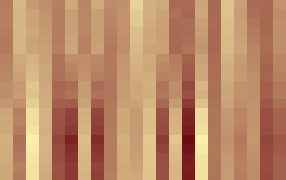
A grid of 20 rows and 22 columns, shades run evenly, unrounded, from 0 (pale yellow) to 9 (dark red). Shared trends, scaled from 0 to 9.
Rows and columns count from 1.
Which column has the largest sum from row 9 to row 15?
15
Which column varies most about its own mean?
6
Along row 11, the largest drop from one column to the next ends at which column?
16
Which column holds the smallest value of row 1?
11
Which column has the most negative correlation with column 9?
20
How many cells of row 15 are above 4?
11
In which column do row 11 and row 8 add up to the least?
3
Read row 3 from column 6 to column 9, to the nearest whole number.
3 4 3 4
